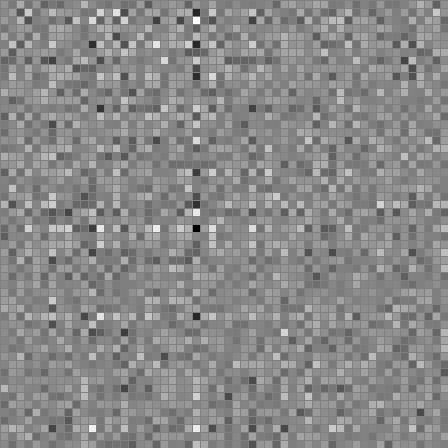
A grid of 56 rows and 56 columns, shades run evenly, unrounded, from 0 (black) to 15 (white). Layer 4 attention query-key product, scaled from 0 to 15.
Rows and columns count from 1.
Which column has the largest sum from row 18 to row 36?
34
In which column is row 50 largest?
25
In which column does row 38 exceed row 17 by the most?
7
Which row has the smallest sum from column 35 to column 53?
49
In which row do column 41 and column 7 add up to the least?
8
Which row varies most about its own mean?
29
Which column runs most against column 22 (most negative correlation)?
50
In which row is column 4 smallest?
3
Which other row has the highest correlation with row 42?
32
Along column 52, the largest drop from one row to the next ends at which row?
9
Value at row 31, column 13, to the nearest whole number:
12
